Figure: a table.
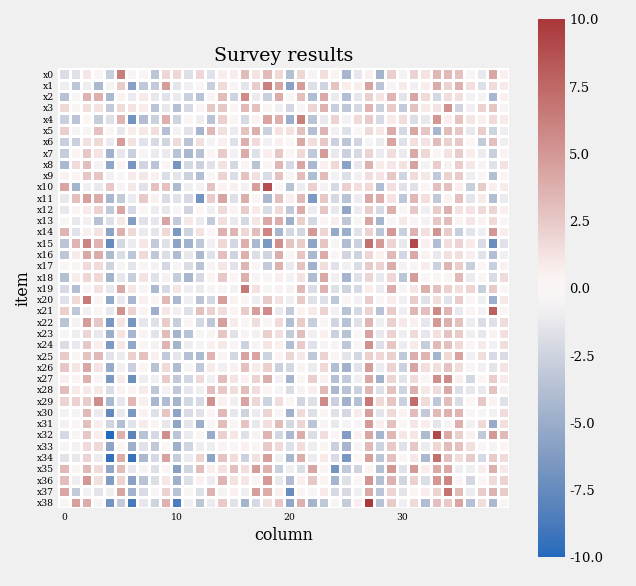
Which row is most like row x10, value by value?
x37
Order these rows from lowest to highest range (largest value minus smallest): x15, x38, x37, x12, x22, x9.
x9, x12, x22, x37, x15, x38
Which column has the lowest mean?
4
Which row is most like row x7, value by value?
x18
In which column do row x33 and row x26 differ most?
19
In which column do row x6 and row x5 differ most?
33
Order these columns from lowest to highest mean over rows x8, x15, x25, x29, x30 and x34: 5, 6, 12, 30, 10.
10, 6, 12, 30, 5
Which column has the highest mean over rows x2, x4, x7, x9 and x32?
21
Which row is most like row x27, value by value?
x36
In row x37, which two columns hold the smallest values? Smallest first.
20, 6
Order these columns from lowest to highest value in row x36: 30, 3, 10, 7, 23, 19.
10, 7, 30, 19, 23, 3
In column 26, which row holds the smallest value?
x29
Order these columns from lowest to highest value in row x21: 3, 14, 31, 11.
11, 3, 14, 31
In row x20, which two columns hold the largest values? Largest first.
2, 14
